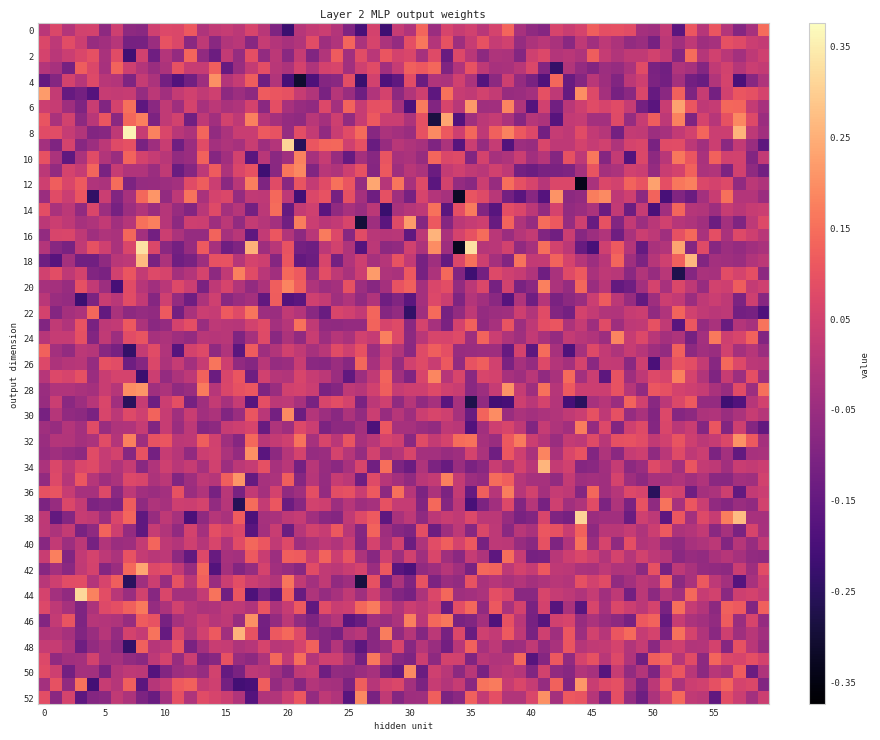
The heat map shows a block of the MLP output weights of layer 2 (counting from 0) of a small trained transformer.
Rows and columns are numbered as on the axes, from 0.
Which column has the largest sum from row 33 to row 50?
38
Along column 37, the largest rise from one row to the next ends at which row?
30
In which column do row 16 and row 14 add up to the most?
32
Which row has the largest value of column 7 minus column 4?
8
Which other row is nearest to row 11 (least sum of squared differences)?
31
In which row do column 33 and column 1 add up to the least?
18
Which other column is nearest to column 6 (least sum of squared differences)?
54
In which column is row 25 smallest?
7
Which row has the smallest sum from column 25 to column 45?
29
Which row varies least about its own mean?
1
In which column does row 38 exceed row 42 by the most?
44
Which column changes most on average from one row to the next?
17
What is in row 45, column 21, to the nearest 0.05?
0.1
